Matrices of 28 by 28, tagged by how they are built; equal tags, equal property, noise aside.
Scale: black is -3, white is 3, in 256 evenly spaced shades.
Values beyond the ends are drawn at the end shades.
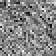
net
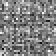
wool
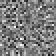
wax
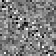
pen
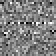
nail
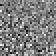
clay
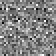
nail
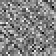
net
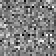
nail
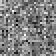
wool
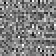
wool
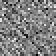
net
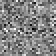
wax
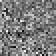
clay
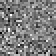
clay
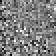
clay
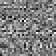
wax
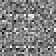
wax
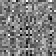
wax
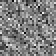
net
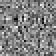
wax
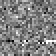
nail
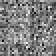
wool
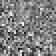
clay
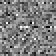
nail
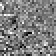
clay
